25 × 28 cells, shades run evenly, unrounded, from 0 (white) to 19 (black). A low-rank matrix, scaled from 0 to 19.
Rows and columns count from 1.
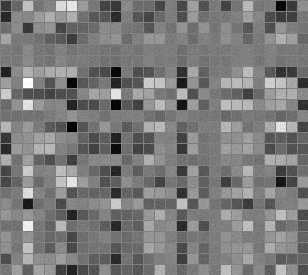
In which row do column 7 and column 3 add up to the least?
1
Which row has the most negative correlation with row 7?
9
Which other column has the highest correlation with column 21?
15
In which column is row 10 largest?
11
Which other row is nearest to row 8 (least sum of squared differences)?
10
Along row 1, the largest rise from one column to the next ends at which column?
26
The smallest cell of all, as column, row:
3, 8
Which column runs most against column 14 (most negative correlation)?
5
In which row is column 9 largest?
14
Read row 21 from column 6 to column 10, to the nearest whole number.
5 11 10 11 12
